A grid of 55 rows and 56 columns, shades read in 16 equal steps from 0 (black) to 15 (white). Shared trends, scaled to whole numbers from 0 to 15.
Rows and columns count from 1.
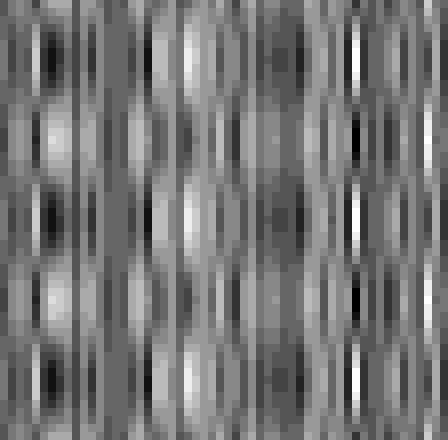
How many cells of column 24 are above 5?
45
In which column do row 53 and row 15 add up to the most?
54
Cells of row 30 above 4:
44
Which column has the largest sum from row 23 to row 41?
25
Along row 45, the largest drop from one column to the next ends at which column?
46
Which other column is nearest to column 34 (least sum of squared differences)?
4
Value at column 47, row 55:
5
